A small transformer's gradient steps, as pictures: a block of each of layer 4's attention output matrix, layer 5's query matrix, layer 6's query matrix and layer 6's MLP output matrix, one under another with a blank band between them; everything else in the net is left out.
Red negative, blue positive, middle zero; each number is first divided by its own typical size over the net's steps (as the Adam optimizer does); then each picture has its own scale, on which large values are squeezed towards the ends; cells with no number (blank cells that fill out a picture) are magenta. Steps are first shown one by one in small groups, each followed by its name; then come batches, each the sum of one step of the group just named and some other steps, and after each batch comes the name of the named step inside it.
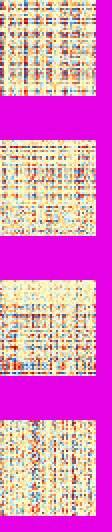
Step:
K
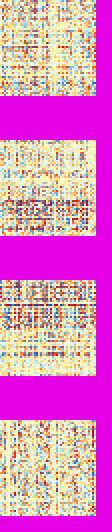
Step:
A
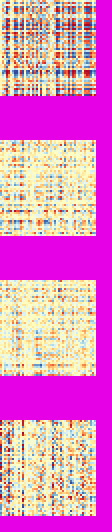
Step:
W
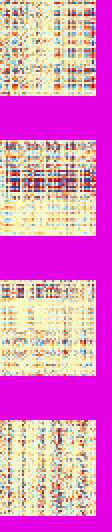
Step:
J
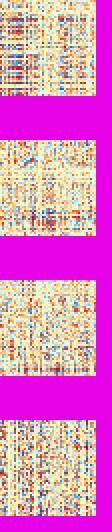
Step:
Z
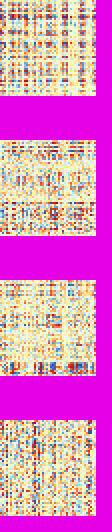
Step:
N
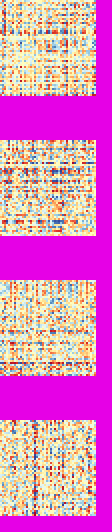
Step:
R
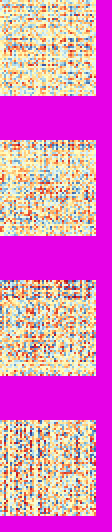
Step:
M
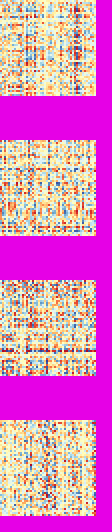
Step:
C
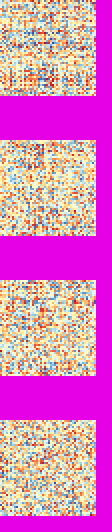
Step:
N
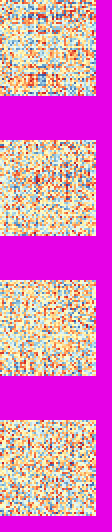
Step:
J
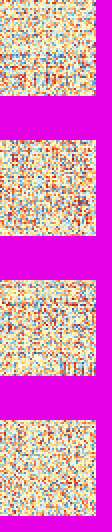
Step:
A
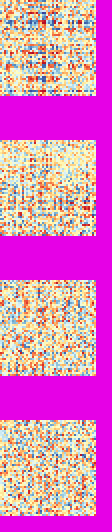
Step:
M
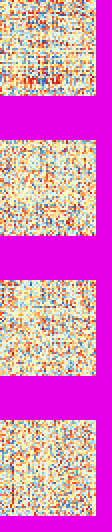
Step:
R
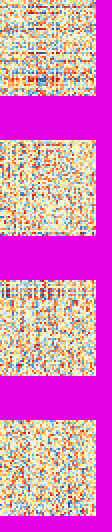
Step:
W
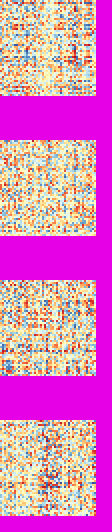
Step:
C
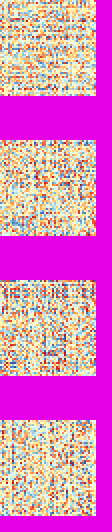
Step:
Z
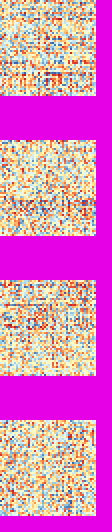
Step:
A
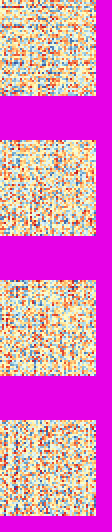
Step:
M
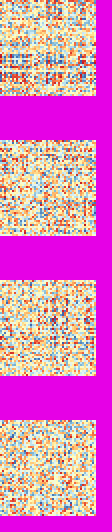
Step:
Z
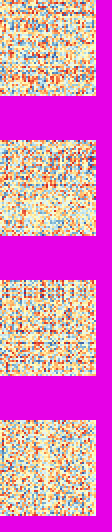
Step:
R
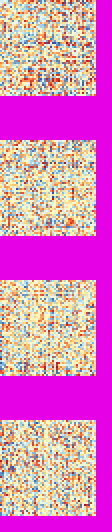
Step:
R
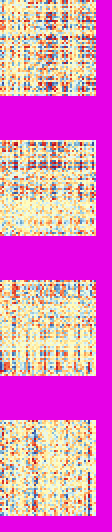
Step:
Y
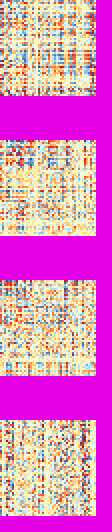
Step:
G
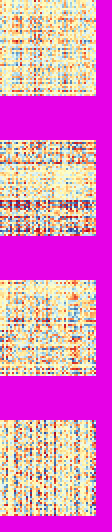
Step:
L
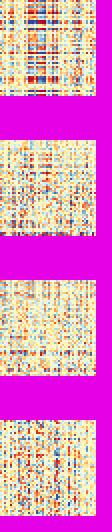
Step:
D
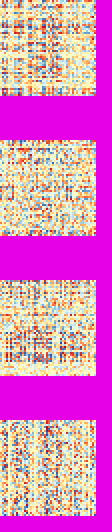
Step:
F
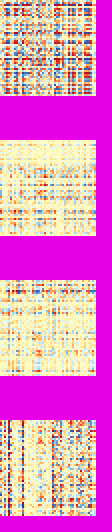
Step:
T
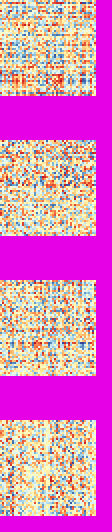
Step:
G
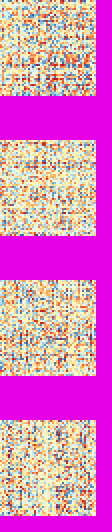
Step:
Y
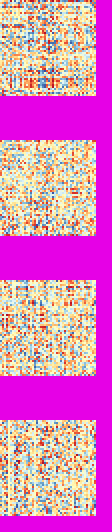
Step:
F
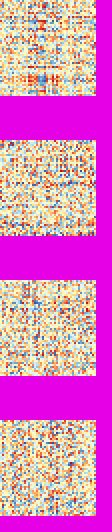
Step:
D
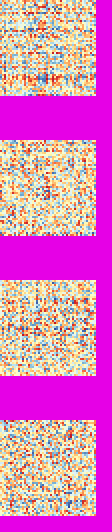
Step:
D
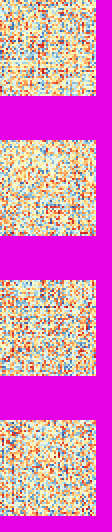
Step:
G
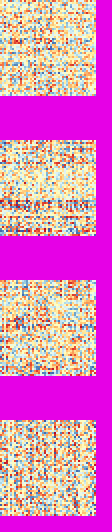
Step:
L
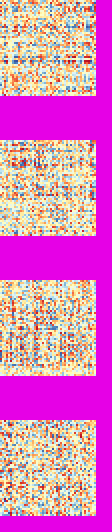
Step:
F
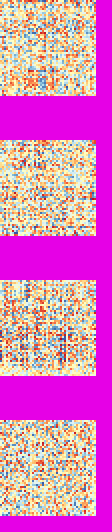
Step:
F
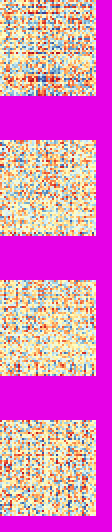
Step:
D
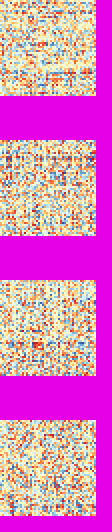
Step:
T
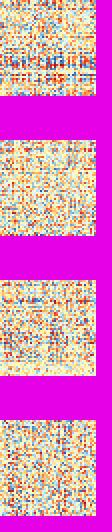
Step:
F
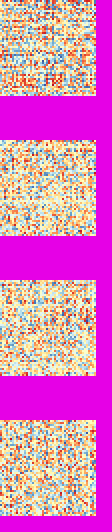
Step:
F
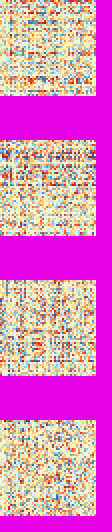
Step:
D
